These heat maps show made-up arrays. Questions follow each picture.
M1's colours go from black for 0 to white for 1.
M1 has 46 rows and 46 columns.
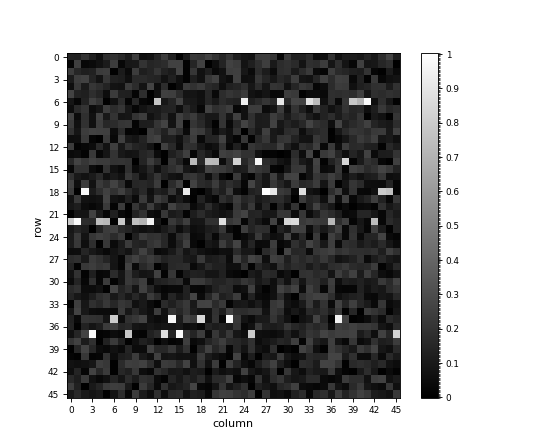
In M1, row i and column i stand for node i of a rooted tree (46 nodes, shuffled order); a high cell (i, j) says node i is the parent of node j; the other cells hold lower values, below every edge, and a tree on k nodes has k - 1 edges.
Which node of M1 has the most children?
22
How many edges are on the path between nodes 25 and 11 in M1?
4
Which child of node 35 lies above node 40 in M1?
6
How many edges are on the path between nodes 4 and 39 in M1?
4
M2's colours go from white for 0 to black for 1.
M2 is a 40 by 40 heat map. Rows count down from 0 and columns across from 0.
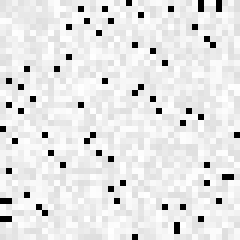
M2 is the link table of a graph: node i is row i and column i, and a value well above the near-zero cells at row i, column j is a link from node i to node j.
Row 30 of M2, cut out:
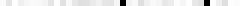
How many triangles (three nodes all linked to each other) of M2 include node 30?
0
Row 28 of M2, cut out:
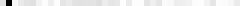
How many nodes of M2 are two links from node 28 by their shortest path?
4
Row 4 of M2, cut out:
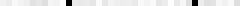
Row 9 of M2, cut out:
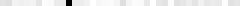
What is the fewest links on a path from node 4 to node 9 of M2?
2
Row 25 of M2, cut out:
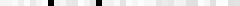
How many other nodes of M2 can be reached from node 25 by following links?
3
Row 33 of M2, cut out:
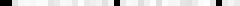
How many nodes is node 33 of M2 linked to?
4
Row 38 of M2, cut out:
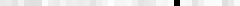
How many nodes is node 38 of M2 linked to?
1
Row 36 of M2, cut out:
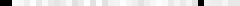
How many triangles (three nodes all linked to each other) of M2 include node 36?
2
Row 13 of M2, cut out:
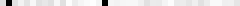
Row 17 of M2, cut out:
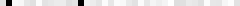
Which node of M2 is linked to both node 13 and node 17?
node 1
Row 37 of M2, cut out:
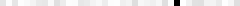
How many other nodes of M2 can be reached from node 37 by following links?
2
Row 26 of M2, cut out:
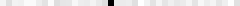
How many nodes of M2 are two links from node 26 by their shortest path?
2
